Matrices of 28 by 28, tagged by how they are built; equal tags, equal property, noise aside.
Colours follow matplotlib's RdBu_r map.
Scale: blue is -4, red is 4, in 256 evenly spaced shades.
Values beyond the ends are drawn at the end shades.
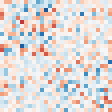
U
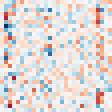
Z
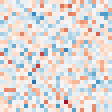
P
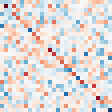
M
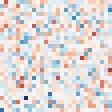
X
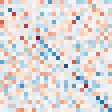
M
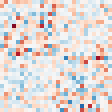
U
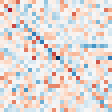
M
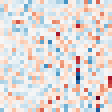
Z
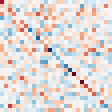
M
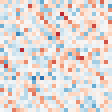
P
